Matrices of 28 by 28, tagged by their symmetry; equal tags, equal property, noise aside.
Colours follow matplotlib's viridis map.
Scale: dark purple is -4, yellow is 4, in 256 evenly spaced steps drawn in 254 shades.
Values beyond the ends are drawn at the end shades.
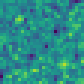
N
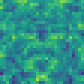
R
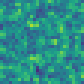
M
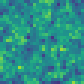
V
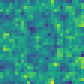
M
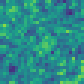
N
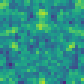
R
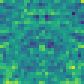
R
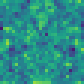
R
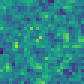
N
